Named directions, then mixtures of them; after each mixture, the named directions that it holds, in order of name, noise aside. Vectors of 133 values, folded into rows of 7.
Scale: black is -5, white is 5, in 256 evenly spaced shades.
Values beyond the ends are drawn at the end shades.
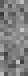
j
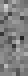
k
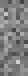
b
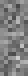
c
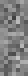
c.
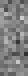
b, k.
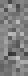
b, c.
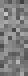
b.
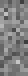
b.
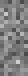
b.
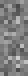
c.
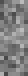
c, j.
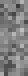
c, j.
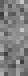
j.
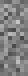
b, c, k.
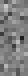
k.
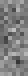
b, c.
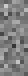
b, j, k.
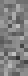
c.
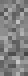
b, c, j.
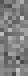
c, j, k.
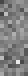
b, j.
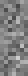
c.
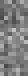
b, j, k.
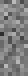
b, k.
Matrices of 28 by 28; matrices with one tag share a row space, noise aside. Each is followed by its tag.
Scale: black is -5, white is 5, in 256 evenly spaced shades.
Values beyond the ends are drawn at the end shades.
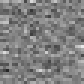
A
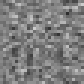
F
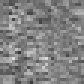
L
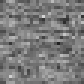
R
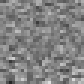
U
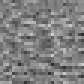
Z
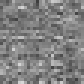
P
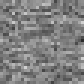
Z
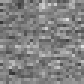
R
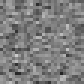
U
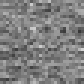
A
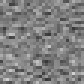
U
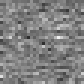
R
